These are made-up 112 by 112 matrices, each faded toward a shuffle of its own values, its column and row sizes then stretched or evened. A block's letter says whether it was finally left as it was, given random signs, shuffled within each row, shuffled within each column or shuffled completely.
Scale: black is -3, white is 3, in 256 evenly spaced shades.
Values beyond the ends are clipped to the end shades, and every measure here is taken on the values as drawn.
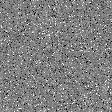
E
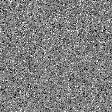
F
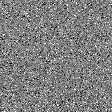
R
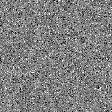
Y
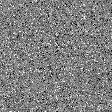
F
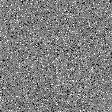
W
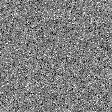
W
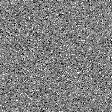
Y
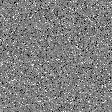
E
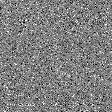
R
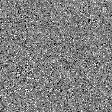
F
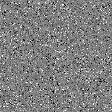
Y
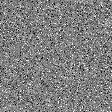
W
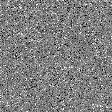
F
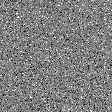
E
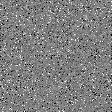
F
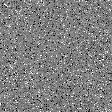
W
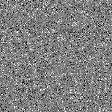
Y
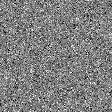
W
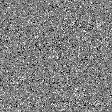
F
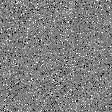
R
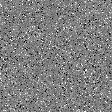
W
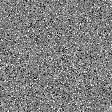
E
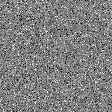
E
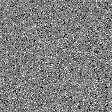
W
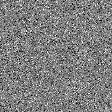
F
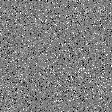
F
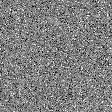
E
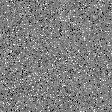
W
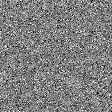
R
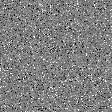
R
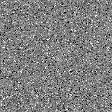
Y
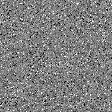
Y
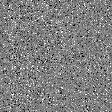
Y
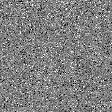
Y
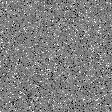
E
